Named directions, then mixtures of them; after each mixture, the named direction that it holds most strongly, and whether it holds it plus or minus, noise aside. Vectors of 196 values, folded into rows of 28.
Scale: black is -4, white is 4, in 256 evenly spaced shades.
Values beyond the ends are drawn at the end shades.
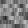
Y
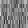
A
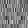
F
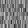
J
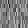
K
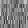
A, plus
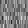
J, plus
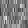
A, minus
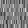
J, minus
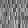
K, plus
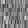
J, plus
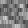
Y, minus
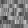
Y, plus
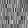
F, plus
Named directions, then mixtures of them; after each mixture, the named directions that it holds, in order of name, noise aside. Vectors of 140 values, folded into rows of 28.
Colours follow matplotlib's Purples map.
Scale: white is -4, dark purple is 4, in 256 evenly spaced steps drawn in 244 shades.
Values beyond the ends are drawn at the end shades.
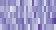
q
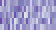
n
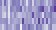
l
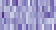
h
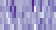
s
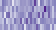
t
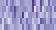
n, s, t.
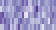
h, n, q.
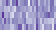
h.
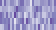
n, q.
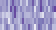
l, s.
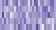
h, t.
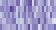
q.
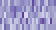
n, s, t.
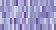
h, n.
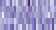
h.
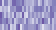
h, l, n.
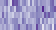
h, l.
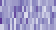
n.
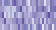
h, l, q.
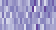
h, s, t.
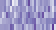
h, s, t.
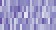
n.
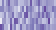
n.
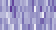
l, s.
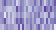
l, q, t.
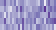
l, q, t.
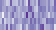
h, l, n.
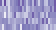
l, n, t.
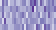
h, s, t.
